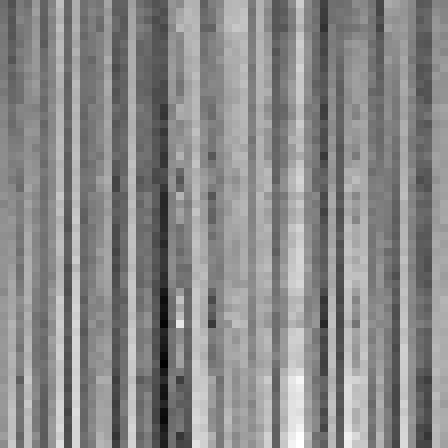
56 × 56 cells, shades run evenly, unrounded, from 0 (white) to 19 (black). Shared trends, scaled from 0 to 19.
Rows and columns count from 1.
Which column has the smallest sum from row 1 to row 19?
38
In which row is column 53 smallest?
41
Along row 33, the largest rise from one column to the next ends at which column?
11
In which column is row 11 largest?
21
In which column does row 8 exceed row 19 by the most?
2
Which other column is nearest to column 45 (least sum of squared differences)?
34
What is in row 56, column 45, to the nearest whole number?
4
